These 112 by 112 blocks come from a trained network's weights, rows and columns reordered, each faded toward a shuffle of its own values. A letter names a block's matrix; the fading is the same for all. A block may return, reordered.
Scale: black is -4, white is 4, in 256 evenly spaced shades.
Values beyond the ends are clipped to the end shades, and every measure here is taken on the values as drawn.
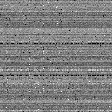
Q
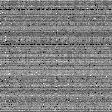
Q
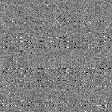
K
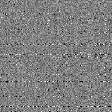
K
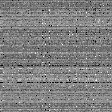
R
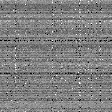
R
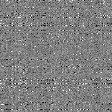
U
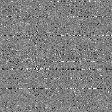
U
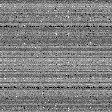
Q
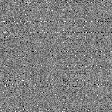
K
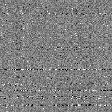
K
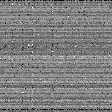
Q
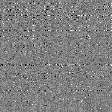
U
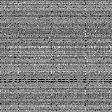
Q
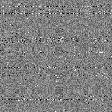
K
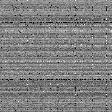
Q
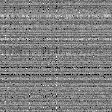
Q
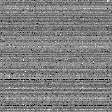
Q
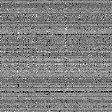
R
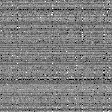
R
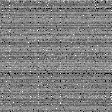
R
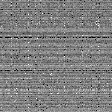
R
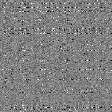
U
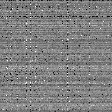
R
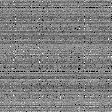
R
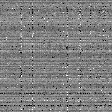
R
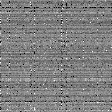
R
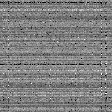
Q
